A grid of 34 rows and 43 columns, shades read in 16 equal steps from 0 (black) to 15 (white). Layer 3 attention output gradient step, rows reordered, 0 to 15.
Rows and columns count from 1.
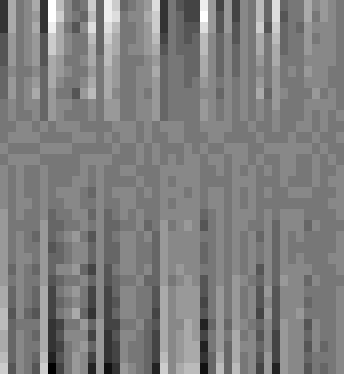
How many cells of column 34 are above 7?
18
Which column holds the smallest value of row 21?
26
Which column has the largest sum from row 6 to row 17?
14
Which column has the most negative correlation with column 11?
9
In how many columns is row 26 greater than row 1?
17
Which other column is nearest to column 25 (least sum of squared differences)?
30
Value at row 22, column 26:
7
